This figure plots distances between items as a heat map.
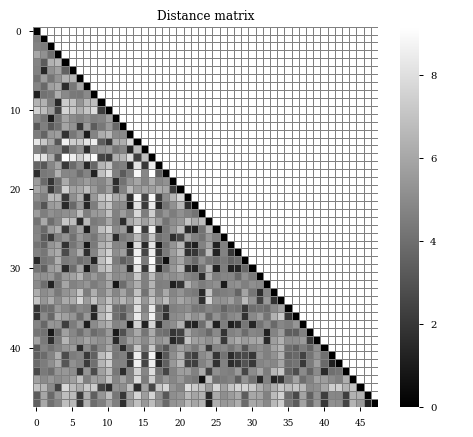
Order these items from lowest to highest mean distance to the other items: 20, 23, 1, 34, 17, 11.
17, 11, 1, 23, 20, 34
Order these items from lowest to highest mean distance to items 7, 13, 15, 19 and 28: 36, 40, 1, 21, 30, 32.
30, 21, 1, 32, 40, 36
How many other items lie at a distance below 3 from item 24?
6
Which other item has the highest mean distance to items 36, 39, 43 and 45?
34
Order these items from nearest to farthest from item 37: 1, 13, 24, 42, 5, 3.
13, 42, 1, 5, 3, 24
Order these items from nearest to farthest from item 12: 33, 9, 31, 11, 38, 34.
38, 11, 9, 31, 33, 34
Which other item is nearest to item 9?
3
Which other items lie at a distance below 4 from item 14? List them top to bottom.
3, 9, 10, 16, 45
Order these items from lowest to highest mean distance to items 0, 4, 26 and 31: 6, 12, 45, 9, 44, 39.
44, 12, 39, 6, 9, 45
